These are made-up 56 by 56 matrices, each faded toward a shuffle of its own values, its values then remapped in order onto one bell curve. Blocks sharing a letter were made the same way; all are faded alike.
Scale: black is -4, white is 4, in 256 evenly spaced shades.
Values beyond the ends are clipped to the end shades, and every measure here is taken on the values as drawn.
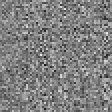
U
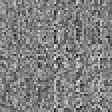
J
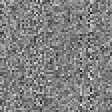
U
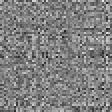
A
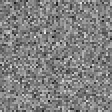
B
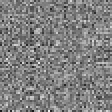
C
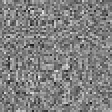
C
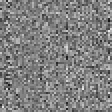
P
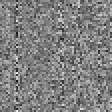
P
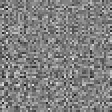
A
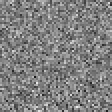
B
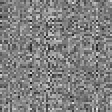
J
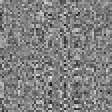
J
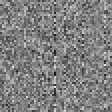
P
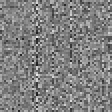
P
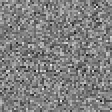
B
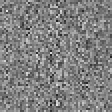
U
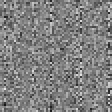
P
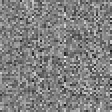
U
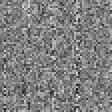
U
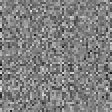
A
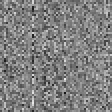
P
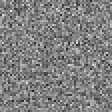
B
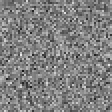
B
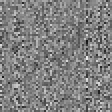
P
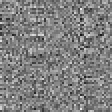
C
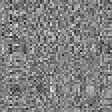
J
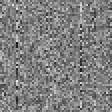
P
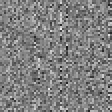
P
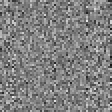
P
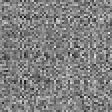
C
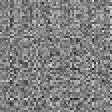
A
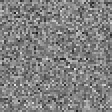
B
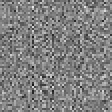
J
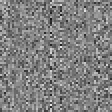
P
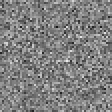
B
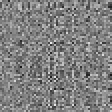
J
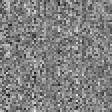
U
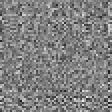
A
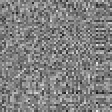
C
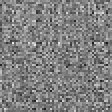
C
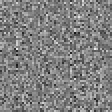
U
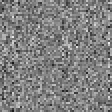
U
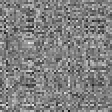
A
